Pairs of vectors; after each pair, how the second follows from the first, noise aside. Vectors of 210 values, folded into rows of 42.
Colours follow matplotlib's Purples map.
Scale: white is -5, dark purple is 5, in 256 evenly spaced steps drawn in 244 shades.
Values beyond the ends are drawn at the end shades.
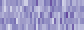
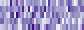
reversed, scaled up.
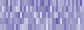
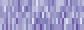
reversed.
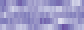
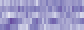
wrapped around.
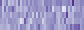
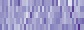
wrapped around.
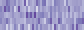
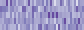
reversed.
